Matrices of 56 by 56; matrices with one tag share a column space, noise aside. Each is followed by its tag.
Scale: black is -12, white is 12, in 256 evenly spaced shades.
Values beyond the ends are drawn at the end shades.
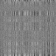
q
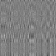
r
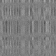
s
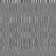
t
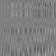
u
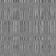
s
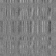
s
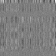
t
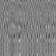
r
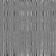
q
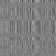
s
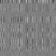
t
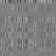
t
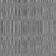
s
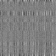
q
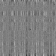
q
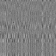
r
